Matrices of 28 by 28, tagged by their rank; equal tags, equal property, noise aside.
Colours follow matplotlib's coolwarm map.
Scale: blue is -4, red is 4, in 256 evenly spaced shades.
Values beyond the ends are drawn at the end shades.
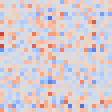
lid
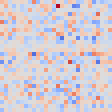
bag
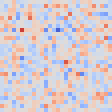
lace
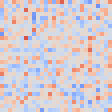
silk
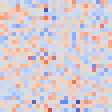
silk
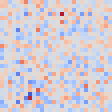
silk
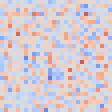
silk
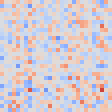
lace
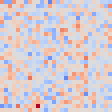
silk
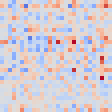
lid
